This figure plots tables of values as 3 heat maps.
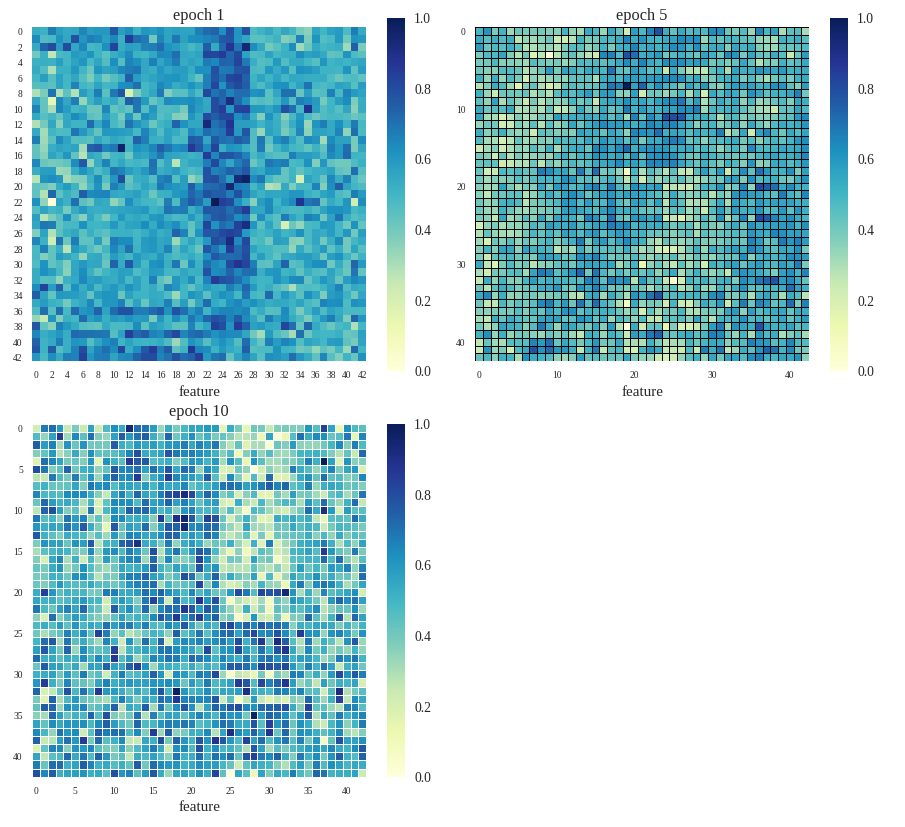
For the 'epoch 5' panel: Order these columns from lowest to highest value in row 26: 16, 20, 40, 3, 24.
3, 24, 16, 20, 40
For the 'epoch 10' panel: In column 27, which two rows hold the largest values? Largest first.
32, 38
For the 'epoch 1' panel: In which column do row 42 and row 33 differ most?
33
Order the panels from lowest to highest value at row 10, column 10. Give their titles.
epoch 5, epoch 1, epoch 10
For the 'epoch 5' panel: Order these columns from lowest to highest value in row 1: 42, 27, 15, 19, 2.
15, 42, 2, 27, 19
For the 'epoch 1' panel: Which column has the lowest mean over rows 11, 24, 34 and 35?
18
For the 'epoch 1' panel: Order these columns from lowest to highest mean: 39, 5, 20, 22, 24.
39, 5, 20, 22, 24
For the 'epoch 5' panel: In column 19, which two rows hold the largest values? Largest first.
7, 3
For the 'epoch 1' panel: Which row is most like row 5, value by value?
7
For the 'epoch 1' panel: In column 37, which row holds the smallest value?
14
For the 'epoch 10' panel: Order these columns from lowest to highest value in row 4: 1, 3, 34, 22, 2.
34, 22, 3, 2, 1
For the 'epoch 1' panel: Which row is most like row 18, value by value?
31
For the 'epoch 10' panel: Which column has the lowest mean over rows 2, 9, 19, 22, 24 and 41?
30
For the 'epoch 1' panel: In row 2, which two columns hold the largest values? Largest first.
27, 25
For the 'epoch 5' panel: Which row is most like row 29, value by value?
33
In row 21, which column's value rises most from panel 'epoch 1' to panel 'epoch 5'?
39
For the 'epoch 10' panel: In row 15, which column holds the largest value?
37
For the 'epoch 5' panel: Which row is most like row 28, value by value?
42
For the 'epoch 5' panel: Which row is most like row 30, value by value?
8
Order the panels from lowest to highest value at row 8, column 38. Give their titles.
epoch 10, epoch 5, epoch 1
